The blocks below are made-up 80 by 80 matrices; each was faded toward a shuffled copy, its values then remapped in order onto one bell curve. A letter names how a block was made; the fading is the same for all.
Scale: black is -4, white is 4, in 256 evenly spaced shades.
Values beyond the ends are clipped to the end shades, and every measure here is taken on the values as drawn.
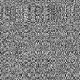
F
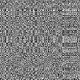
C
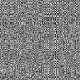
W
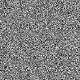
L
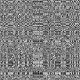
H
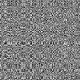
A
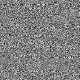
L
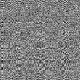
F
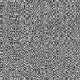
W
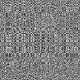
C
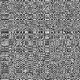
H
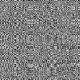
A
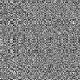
A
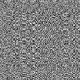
F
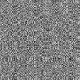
F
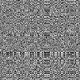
H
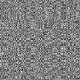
A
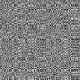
C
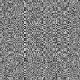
W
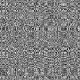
A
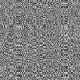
A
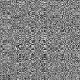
F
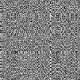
W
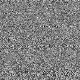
L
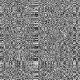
C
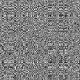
A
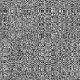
F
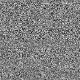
L
